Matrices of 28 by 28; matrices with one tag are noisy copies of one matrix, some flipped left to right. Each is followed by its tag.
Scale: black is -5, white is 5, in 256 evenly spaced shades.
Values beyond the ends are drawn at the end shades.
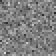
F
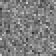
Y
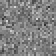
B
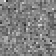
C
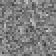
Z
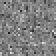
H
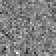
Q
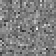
H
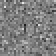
C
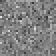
Z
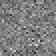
H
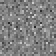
B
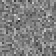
B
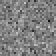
H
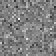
B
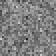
Y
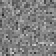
H
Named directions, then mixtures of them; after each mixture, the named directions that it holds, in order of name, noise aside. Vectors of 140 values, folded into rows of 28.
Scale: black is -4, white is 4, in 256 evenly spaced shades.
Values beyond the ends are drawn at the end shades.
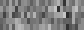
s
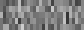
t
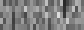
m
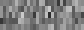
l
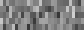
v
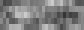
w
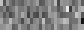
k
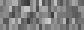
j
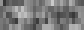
w.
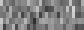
v.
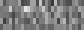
j, m, t.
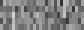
k, m.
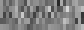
k, l.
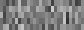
t.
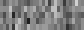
j, m, s.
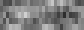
w.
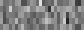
j, t, v.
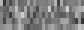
k, l, w.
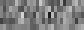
l.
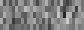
m, s.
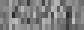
j, l, s.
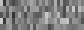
k, m, v.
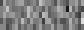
k.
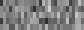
j, v.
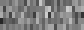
l.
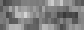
w.
